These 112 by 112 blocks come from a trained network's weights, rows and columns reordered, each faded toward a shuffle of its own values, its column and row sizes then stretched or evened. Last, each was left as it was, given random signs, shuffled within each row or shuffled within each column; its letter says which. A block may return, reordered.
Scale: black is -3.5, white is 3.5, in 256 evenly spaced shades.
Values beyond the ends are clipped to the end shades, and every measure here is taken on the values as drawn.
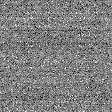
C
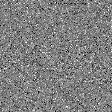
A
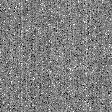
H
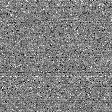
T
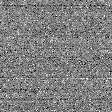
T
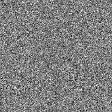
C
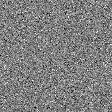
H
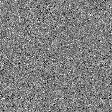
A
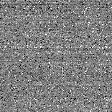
C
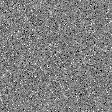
H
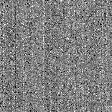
C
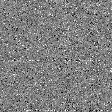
A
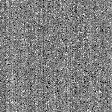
C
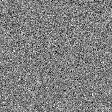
T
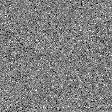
A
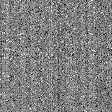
C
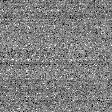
C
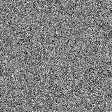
H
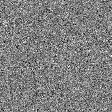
T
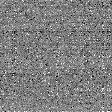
C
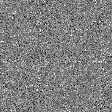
A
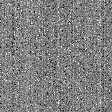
H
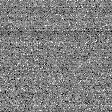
T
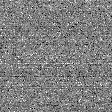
T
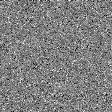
T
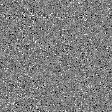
A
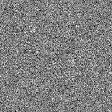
C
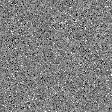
H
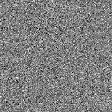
C
